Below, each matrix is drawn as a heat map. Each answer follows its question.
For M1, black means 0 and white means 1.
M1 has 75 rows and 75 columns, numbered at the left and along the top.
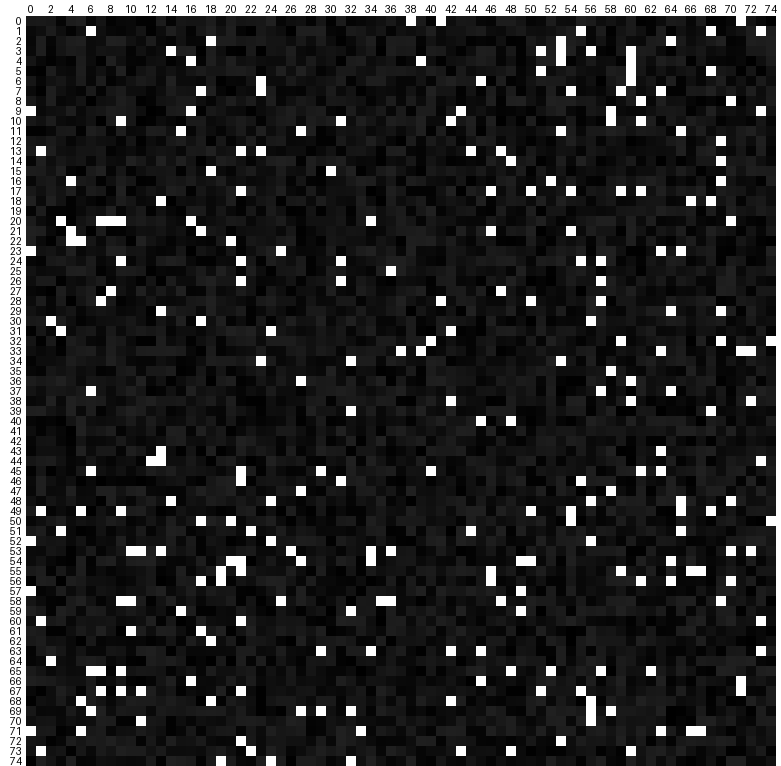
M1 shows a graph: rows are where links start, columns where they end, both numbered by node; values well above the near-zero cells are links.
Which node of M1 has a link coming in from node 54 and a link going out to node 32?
node 34
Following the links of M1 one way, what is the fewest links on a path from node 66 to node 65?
4
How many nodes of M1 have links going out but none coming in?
1
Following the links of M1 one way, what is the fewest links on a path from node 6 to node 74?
5
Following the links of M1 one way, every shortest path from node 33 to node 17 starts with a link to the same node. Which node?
node 72
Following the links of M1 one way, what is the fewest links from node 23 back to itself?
3
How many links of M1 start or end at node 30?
4
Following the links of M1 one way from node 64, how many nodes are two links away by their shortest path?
2
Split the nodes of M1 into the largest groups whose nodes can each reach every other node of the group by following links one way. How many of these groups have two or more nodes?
1
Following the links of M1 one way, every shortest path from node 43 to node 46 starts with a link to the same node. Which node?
node 13
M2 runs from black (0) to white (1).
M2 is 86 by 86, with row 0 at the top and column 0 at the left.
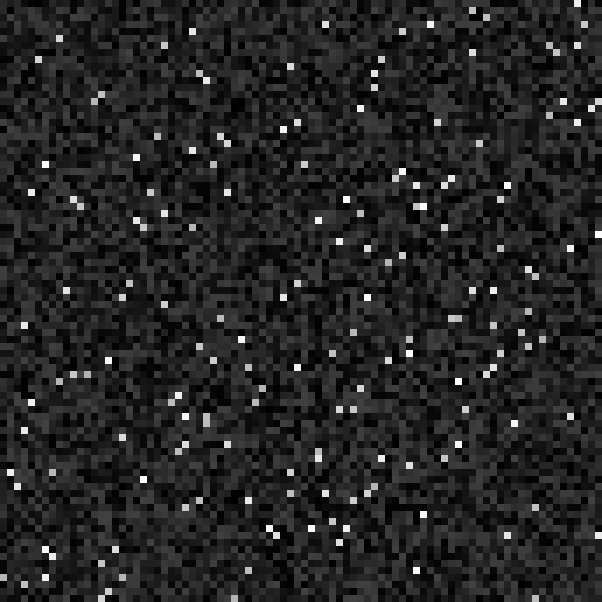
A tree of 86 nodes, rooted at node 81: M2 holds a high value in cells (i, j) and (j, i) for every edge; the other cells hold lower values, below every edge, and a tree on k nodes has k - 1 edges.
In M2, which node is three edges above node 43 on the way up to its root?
82
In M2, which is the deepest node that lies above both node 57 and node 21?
27
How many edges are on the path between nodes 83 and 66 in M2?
9
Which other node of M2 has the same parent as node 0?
6
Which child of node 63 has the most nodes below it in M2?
65
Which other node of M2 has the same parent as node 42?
70
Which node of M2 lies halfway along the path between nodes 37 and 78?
30
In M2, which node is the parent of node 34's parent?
58
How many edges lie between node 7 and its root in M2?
6
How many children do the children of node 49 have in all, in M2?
2
